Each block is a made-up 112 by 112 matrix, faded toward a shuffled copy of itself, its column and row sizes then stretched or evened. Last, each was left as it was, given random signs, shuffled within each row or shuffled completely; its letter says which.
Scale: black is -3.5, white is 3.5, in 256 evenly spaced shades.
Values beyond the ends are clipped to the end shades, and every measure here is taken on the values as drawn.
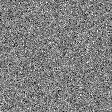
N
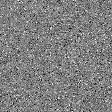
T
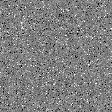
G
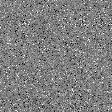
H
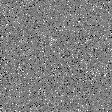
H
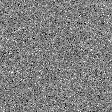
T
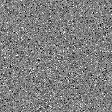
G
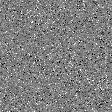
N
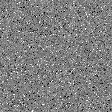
T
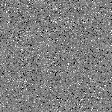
G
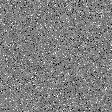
N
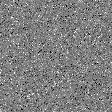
N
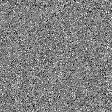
H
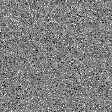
H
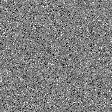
H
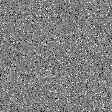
H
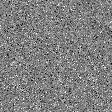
N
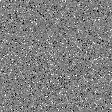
T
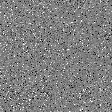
H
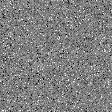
H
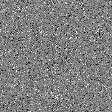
H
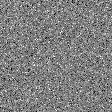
N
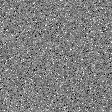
N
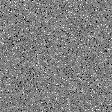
T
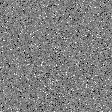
N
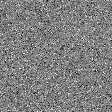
T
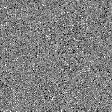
G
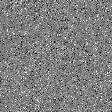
G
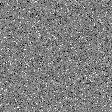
N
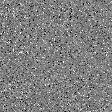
H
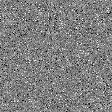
G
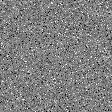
N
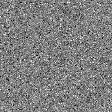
G
